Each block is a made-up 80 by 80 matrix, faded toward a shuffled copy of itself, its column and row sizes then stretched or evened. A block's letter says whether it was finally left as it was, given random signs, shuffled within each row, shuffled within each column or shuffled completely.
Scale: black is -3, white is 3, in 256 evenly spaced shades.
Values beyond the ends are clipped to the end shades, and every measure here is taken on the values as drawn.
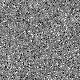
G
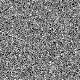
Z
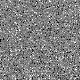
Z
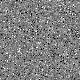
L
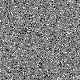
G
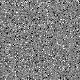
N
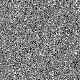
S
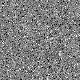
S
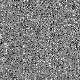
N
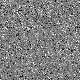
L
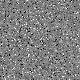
L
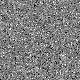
G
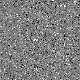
Z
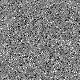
L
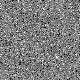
Z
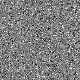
S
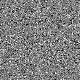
L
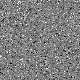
L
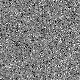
S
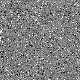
Z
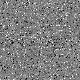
L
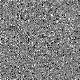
N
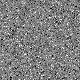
G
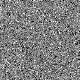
L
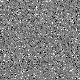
N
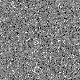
S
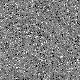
S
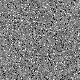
S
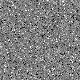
S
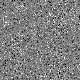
S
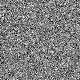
G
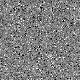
N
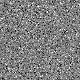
L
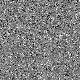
L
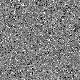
L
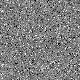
L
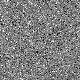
G
